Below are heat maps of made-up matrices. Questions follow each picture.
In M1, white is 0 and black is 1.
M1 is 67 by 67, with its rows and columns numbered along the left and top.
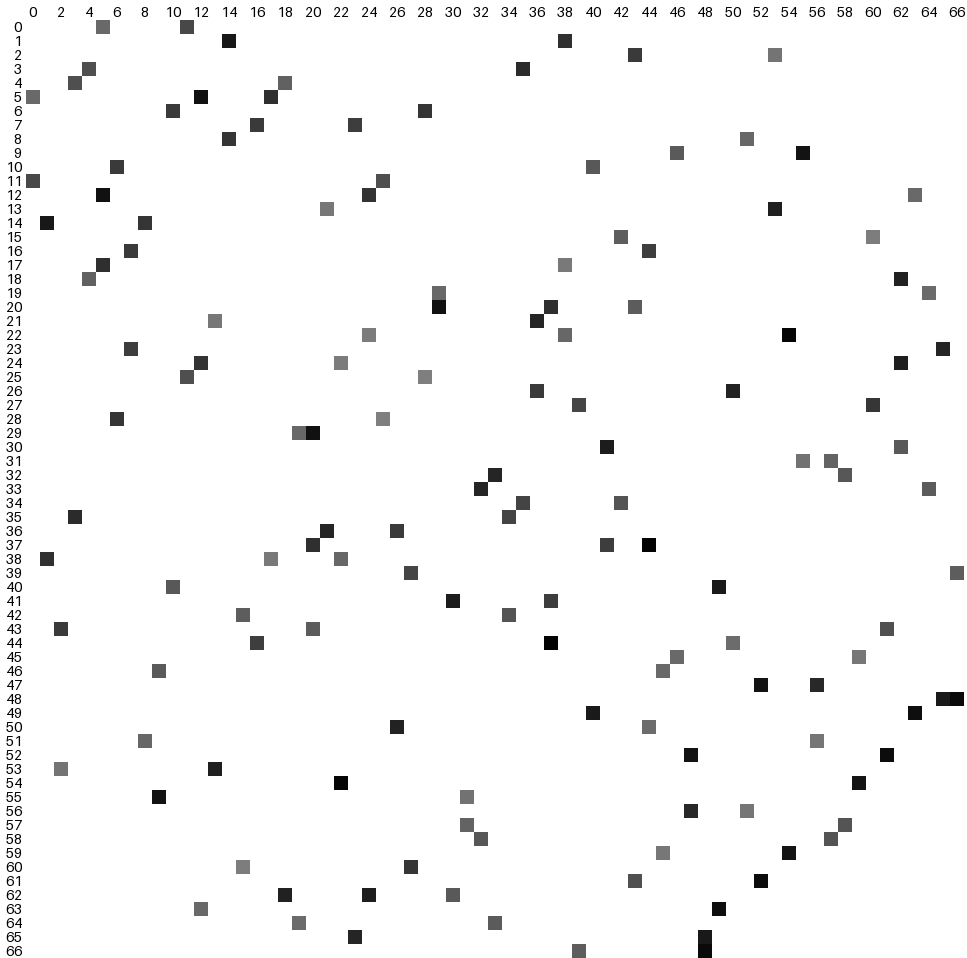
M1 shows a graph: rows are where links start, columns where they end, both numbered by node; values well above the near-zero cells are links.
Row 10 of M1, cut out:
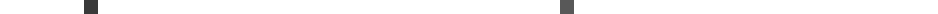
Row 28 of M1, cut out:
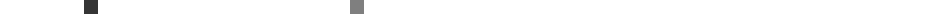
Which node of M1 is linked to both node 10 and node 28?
node 6
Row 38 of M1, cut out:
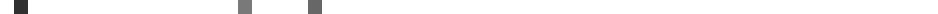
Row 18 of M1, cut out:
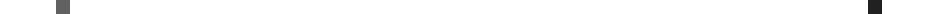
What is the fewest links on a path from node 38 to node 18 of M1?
4
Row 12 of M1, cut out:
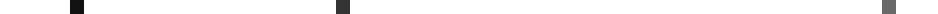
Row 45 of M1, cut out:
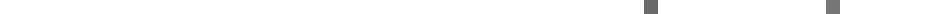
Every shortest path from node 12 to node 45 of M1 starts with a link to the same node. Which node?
node 24
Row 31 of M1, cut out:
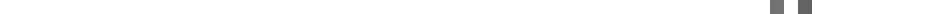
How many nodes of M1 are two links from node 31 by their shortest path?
2
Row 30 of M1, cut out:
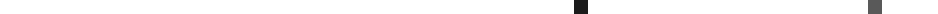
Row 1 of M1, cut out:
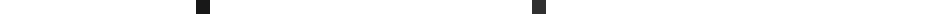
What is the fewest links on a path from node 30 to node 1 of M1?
5
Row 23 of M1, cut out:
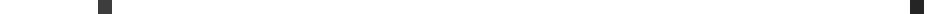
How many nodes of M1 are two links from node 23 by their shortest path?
2
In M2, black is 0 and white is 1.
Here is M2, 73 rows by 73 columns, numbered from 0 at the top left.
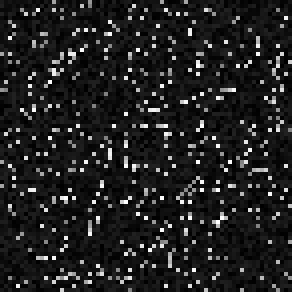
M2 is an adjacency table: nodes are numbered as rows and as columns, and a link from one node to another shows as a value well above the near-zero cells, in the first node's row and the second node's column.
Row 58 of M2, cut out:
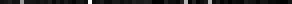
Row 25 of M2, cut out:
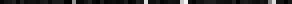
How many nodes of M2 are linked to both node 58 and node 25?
1
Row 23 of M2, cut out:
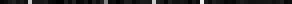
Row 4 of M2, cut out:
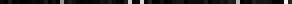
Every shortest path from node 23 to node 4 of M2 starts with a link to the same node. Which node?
node 50
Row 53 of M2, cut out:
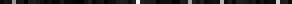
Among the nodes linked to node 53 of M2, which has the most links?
node 69
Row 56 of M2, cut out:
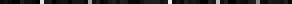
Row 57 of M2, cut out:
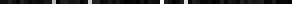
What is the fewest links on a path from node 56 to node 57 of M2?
2
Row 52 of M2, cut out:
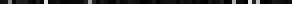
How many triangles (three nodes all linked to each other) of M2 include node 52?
2
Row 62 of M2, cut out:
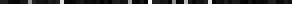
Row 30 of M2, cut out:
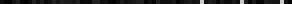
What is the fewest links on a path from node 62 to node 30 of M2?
4
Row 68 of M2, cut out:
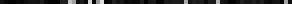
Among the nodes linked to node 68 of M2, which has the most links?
node 18
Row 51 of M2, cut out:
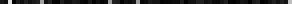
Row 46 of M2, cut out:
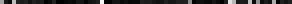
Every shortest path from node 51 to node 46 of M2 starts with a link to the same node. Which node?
node 10
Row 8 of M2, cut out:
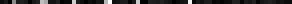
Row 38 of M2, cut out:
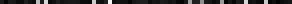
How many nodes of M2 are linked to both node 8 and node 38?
3
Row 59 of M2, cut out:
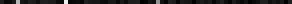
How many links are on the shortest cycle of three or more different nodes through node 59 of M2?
5
